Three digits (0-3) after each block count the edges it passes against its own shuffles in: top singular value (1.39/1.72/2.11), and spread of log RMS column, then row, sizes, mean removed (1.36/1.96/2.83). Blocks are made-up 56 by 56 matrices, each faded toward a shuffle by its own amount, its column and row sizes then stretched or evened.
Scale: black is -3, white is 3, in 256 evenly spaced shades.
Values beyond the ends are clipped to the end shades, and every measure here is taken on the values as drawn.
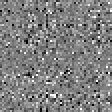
2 1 2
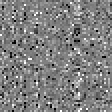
2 1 0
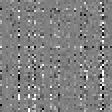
3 3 2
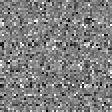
2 0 2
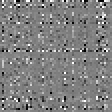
2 3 3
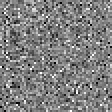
2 0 0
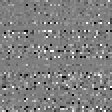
0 1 3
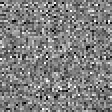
1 0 2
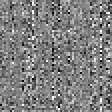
1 3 0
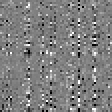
3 3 1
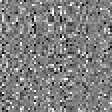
3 2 0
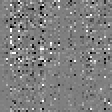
1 3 2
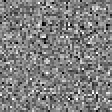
1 1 1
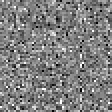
2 1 0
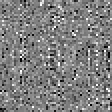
2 2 0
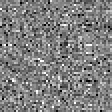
2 0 1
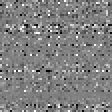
0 1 3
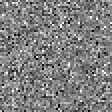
0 1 0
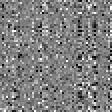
3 2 1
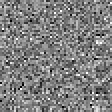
2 0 0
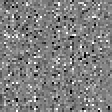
0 2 1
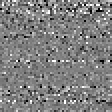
0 0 3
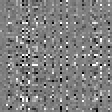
3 3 2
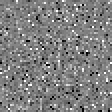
0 0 0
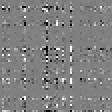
1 3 3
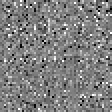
0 2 1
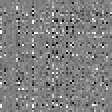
0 3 2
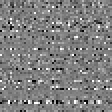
2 1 3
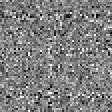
1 1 2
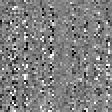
0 3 1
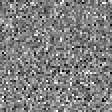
0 0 2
